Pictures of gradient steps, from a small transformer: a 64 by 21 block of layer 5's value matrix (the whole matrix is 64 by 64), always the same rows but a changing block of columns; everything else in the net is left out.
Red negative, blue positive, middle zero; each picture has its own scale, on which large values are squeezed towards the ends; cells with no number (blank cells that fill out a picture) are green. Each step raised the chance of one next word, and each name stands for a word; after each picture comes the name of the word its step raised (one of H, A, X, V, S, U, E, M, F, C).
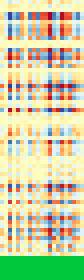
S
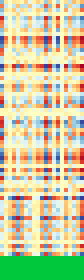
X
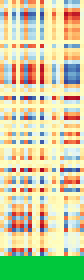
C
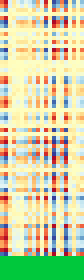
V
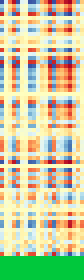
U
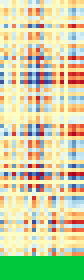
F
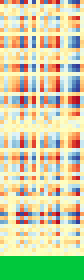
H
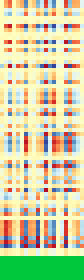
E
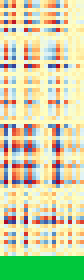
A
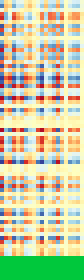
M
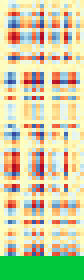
F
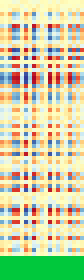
F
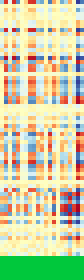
H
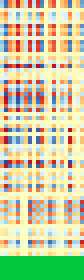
M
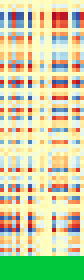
S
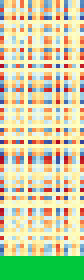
V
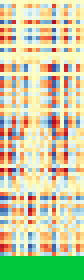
X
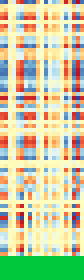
C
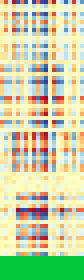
H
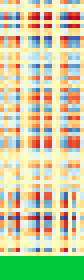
S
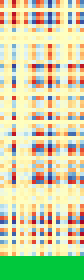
A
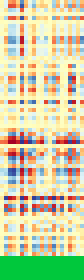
V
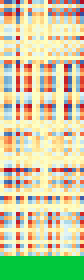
U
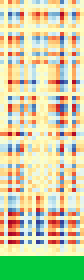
E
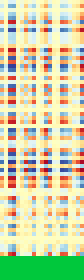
X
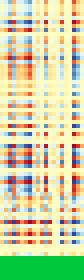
A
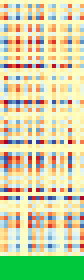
V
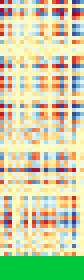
U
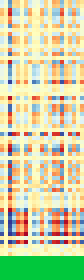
E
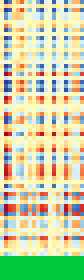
H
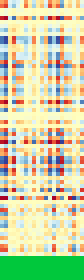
V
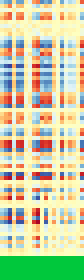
F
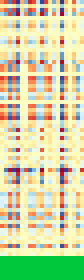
U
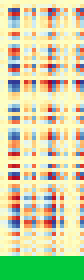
F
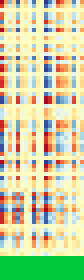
H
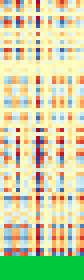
V
